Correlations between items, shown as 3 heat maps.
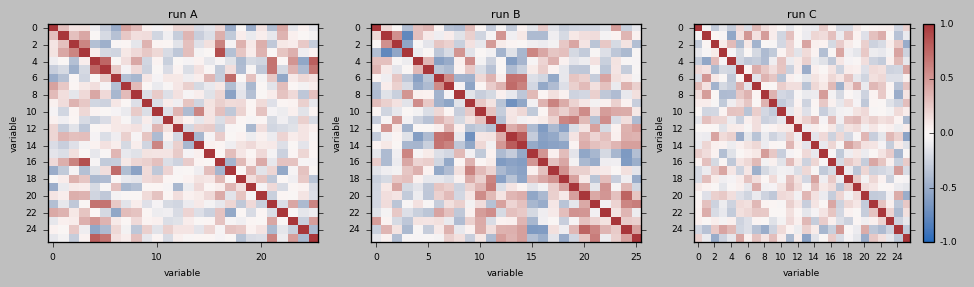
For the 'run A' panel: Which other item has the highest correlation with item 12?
10
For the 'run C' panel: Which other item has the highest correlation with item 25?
5
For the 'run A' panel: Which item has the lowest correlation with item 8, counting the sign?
17
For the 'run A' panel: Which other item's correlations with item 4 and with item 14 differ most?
25
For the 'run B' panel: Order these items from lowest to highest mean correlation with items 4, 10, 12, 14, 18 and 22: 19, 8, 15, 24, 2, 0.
15, 8, 0, 2, 19, 24
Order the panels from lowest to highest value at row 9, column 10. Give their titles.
run C, run A, run B
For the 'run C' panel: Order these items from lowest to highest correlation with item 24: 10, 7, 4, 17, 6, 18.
7, 6, 18, 10, 4, 17
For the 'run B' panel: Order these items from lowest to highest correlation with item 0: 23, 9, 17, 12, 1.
17, 12, 1, 9, 23
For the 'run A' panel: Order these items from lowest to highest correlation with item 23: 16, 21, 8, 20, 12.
12, 20, 8, 16, 21
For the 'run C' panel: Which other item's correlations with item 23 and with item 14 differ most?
18
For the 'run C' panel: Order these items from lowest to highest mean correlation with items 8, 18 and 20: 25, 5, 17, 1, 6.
25, 17, 5, 6, 1
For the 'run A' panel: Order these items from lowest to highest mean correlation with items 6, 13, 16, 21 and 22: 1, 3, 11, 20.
11, 20, 1, 3
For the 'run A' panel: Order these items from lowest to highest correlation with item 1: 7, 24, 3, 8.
24, 8, 7, 3
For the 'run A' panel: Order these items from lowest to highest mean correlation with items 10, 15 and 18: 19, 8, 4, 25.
4, 25, 8, 19
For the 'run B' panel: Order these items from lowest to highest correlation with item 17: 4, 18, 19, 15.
15, 19, 4, 18
